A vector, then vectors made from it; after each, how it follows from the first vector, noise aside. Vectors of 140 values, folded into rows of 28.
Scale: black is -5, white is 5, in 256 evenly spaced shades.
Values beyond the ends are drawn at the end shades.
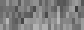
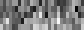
scaled up.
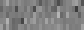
partly zeroed.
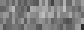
wrapped around.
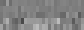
partly zeroed.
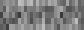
wrapped around.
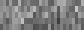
negated.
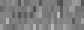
partly zeroed.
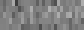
wrapped around, partly zeroed.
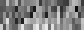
scaled up.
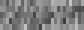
wrapped around.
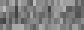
wrapped around, negated.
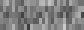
wrapped around.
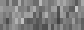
negated.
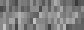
wrapped around, negated.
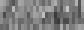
wrapped around, negated.
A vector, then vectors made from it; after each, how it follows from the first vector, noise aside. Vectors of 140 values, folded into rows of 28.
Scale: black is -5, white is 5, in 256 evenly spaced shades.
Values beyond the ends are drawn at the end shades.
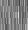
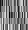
reversed, negated, scaled up.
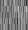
wrapped around, negated.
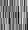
negated, scaled up.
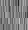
wrapped around, negated.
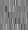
wrapped around, negated, partly zeroed.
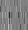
reversed, negated, partly zeroed.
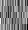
wrapped around, negated, scaled up.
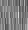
copied.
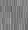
wrapped around, shrunk.
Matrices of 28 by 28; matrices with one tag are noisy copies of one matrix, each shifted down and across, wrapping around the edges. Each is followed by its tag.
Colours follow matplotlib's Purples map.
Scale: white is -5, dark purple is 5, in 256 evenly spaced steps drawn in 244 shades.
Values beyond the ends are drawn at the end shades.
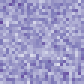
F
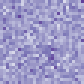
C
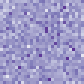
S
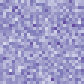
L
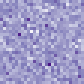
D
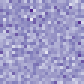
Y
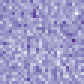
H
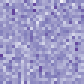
H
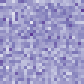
F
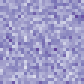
L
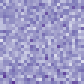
F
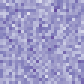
Y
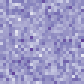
D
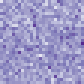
F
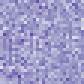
S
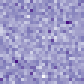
F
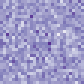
D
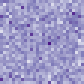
C
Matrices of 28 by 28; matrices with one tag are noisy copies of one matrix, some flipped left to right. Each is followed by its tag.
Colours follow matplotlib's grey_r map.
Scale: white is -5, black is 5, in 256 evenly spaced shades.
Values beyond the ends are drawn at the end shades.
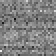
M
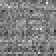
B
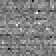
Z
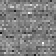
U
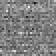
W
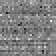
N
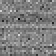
M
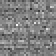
Z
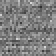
N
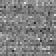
N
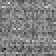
B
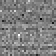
M
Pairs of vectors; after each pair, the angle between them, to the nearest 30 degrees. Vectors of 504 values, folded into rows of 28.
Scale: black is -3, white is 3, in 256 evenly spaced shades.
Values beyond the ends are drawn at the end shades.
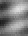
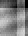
120 degrees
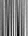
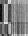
60 degrees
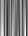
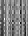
150 degrees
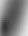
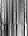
60 degrees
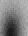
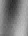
90 degrees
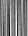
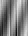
120 degrees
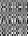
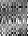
150 degrees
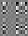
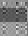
60 degrees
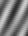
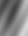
60 degrees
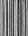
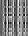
150 degrees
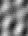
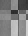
90 degrees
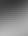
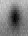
120 degrees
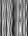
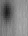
90 degrees
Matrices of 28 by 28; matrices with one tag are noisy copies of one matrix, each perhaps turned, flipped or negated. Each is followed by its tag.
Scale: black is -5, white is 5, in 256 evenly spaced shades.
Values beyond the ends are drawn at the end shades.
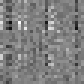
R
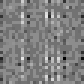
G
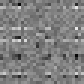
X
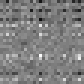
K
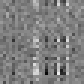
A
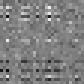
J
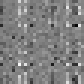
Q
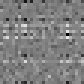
G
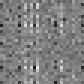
G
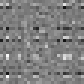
X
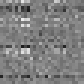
R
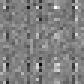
X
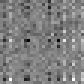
K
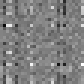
Q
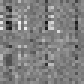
R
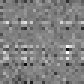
G
